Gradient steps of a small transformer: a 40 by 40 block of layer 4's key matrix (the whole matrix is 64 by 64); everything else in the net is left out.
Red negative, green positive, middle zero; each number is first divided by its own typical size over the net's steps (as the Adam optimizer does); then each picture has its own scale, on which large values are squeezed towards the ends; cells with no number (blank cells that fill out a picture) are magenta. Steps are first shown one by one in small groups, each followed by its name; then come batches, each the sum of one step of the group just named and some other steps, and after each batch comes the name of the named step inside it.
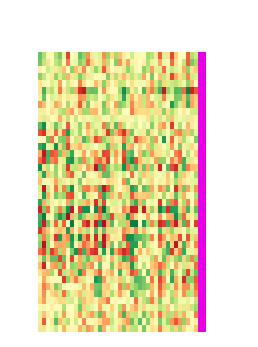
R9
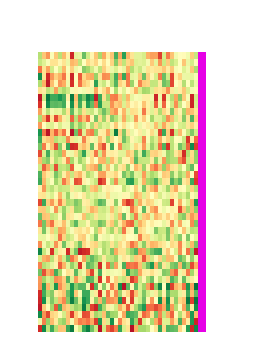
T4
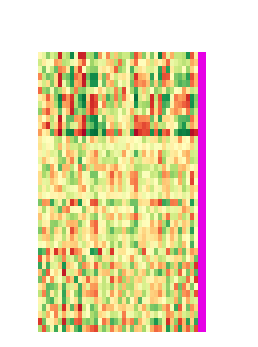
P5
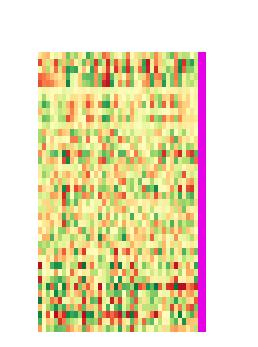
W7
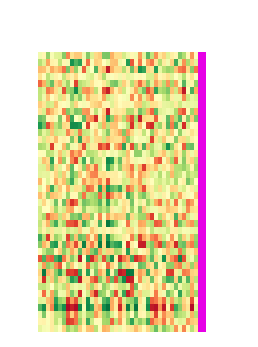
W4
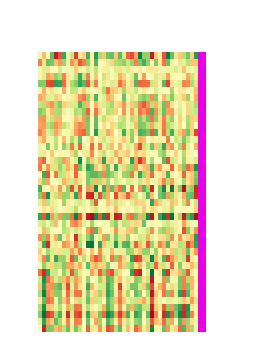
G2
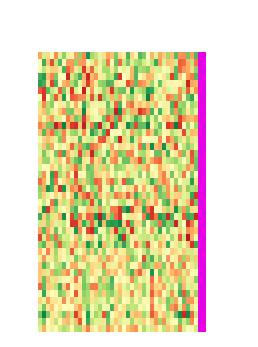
G2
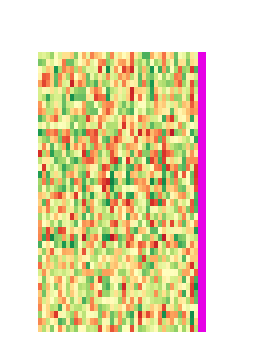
T4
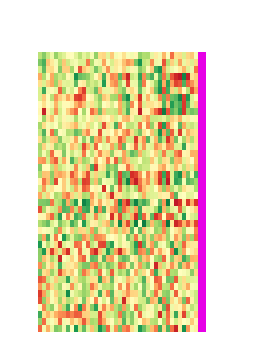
R9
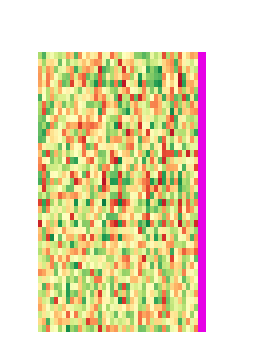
T4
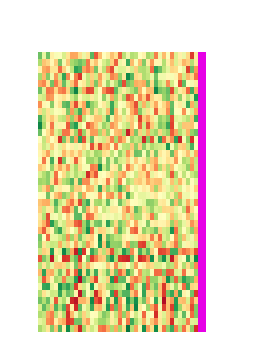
W4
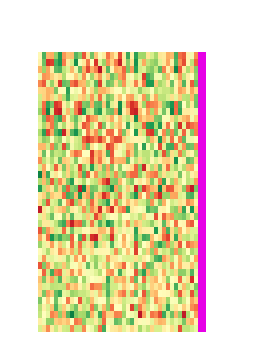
W7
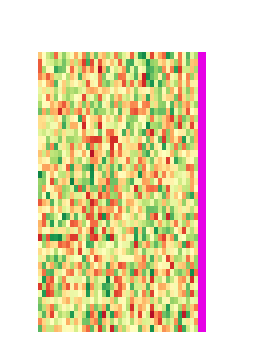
G2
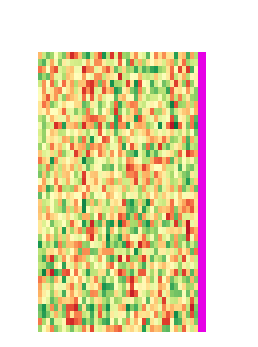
W4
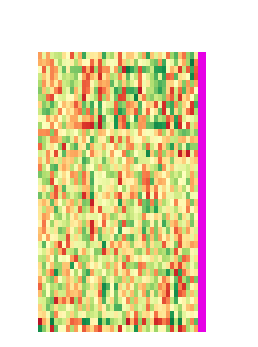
W7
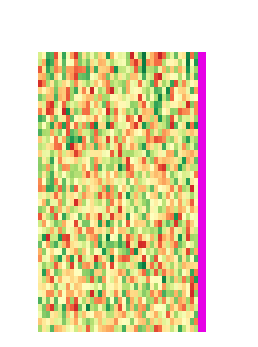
W4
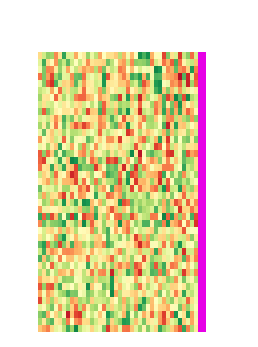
G2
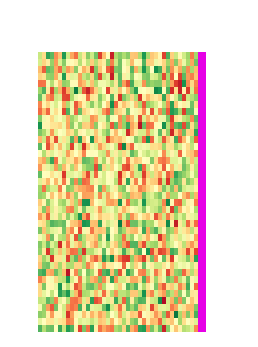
W4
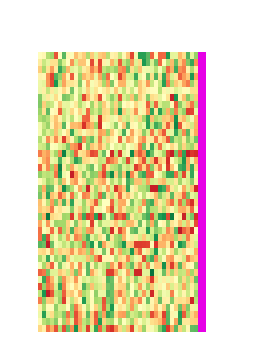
G2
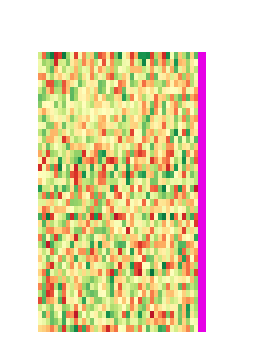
G2
